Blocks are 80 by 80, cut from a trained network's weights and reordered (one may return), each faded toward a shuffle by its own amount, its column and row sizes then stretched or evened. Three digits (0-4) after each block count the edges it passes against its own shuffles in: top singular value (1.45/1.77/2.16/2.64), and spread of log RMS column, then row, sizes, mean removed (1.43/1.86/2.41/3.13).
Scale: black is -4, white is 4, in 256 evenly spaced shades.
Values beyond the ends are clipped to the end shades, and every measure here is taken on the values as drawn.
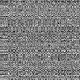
4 0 3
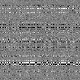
4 1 4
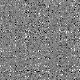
1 3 2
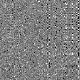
3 3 0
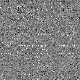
1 1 2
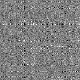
2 2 3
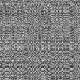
4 1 2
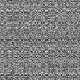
4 1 3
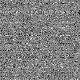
2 0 2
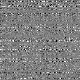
3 0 4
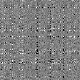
2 3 3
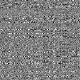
2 0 4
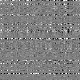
2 1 4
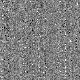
1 2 0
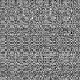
4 2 1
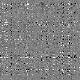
1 3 3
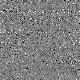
0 0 3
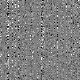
1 4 1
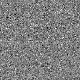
1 1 1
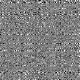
1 2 4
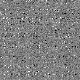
0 0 3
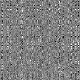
3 4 1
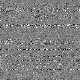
1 0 4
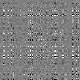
4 4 3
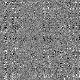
2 3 1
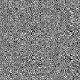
3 2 2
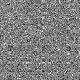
2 0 0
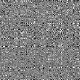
3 2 3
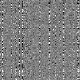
3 4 0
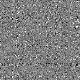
0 2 2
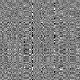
4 3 2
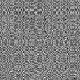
4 0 2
